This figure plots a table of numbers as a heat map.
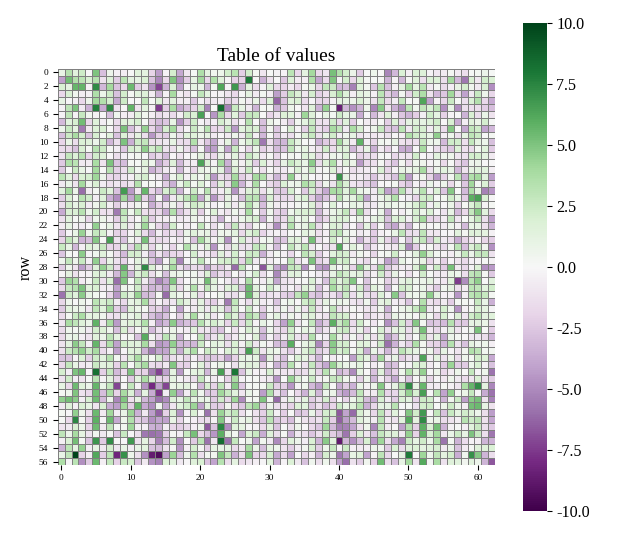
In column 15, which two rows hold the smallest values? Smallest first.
45, 32
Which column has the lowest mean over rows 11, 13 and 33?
24
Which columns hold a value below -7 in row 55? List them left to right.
8, 13, 14
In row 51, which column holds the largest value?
23
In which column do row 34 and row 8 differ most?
9
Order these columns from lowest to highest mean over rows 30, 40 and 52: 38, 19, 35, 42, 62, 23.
62, 38, 35, 42, 23, 19
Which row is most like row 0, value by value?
27
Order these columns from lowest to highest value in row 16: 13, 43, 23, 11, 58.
58, 43, 13, 23, 11
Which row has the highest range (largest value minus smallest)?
55
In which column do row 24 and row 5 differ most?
40
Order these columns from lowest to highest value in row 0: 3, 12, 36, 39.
12, 3, 36, 39
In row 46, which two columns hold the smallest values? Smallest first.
14, 62
